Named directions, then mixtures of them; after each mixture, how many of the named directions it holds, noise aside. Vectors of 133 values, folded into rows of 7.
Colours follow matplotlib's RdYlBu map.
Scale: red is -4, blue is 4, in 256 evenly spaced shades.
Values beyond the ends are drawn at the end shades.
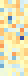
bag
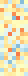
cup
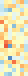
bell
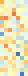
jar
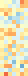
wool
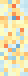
four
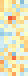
three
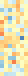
two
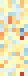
three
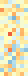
two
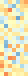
four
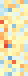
one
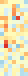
three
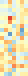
four
